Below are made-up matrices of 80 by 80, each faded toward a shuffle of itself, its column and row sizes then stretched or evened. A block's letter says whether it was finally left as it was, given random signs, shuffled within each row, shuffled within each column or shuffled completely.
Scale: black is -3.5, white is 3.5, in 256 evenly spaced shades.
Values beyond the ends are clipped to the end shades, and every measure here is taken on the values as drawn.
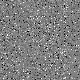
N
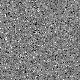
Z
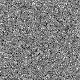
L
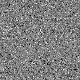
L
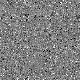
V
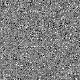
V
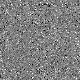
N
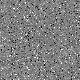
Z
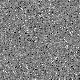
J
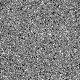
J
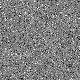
J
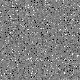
V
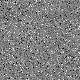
J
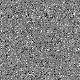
V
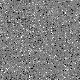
Z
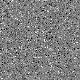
N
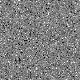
Z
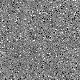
N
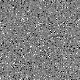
V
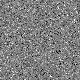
J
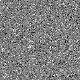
V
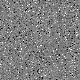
Z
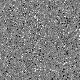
Z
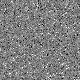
J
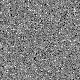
J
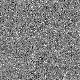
Z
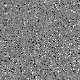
V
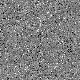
Z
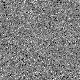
L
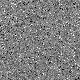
J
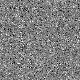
N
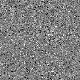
V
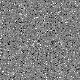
N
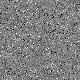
J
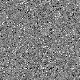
V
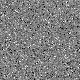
J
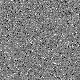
J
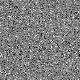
N
